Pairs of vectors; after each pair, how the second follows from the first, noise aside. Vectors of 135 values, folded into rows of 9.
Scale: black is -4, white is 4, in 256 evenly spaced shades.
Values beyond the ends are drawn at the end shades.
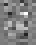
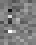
reversed, partly zeroed.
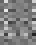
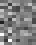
wrapped around.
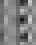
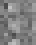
reversed, negated, shrunk.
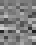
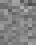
wrapped around, negated, shrunk.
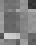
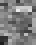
reversed.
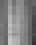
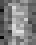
wrapped around.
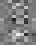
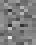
reversed, partly zeroed.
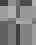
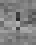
reversed, partly zeroed.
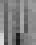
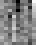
reversed.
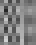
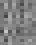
wrapped around, negated, shrunk.
